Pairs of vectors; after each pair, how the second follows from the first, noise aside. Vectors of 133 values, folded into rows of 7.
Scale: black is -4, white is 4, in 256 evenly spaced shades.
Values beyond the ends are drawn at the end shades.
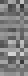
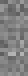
shrunk.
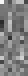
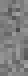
wrapped around, negated, shrunk.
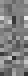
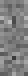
shrunk.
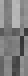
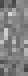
wrapped around, negated, partly zeroed.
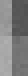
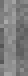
wrapped around, shrunk.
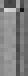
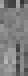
partly zeroed.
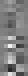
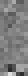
partly zeroed.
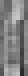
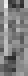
reversed, negated.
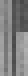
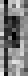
wrapped around, scaled up.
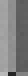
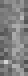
wrapped around, negated, partly zeroed.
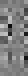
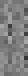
shrunk.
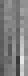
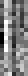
wrapped around, scaled up.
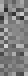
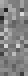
partly zeroed.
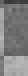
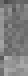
shrunk.
